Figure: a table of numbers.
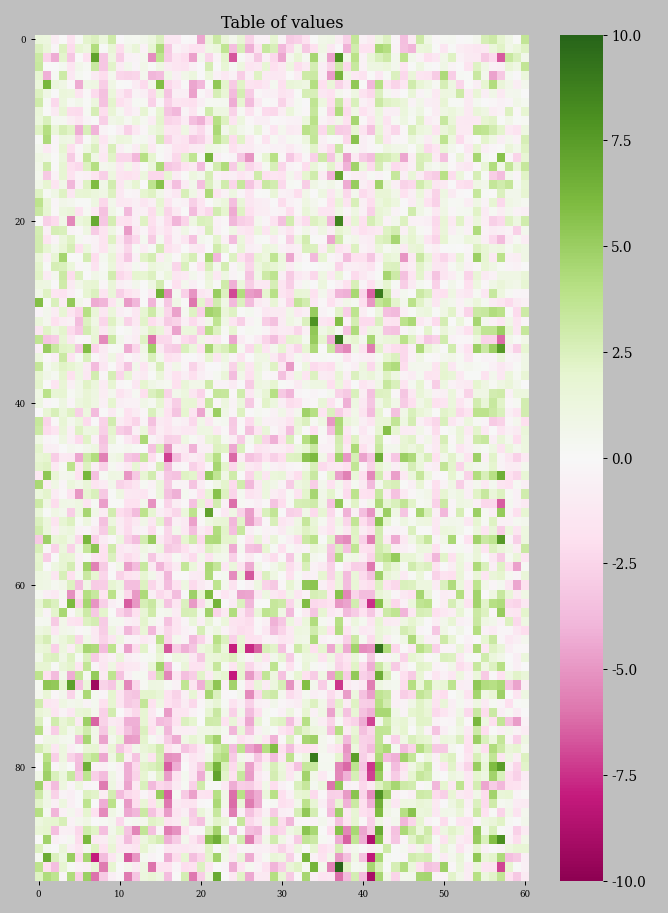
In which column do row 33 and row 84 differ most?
41
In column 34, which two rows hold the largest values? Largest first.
79, 31
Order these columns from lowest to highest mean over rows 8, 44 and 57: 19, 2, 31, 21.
19, 2, 31, 21
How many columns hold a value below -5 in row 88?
3
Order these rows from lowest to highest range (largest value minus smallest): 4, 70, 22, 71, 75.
22, 4, 75, 70, 71
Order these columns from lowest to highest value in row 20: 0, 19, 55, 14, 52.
14, 55, 0, 19, 52
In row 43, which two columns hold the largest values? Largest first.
43, 37
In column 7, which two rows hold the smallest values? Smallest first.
71, 90
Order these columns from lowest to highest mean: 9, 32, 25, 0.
32, 25, 9, 0
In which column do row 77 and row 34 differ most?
37
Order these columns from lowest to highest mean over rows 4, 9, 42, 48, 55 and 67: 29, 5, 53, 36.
36, 53, 5, 29
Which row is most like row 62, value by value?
92
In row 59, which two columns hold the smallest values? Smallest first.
26, 24
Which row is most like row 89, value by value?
12
